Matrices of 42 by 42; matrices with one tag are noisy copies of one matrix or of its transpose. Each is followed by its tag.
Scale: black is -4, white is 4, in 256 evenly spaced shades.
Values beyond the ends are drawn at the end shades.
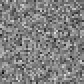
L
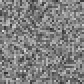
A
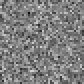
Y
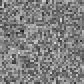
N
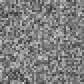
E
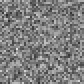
E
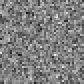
Y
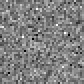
L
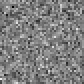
E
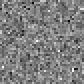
N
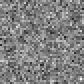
E
